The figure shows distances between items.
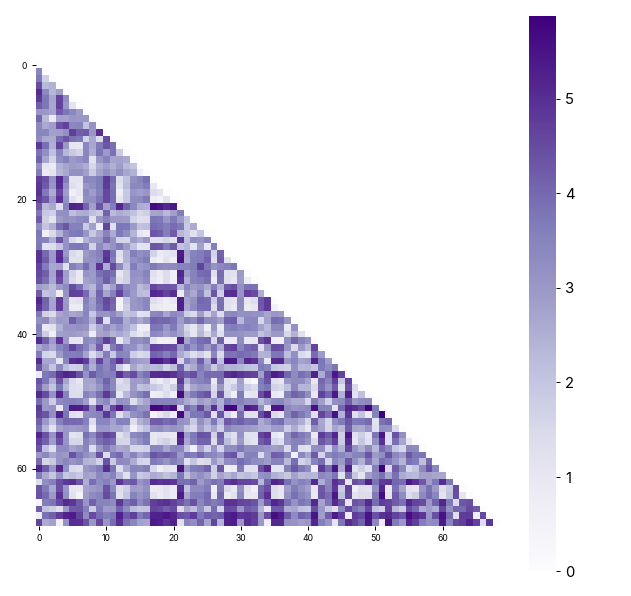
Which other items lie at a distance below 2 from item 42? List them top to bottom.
10, 33, 38, 58
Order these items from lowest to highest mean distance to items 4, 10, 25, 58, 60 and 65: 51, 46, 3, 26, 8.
8, 26, 3, 46, 51
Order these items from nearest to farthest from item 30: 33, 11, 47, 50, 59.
47, 33, 50, 59, 11
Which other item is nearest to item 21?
34
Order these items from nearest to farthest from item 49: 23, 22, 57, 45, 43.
45, 22, 57, 23, 43
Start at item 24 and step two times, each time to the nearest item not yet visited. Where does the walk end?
11
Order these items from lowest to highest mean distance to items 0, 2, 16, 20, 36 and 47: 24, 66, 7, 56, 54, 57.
56, 54, 57, 7, 24, 66
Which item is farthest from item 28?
51
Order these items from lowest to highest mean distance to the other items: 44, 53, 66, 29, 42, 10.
29, 66, 53, 42, 10, 44
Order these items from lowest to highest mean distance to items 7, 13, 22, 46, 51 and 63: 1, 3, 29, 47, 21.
47, 1, 29, 3, 21
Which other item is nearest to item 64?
6
